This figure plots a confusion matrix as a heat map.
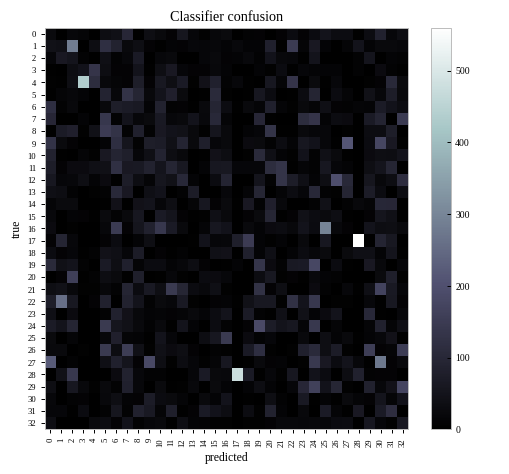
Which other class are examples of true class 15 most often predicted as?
20
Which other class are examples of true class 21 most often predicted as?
30
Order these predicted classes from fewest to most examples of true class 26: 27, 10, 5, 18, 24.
27, 10, 18, 24, 5
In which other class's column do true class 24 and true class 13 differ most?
5
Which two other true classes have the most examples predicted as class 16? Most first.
25, 12
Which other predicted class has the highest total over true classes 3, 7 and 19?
24
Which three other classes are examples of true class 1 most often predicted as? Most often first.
2, 22, 5
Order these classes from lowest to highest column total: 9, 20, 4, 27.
4, 27, 9, 20
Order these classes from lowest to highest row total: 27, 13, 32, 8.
32, 13, 8, 27
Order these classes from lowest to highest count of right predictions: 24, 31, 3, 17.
3, 17, 31, 24
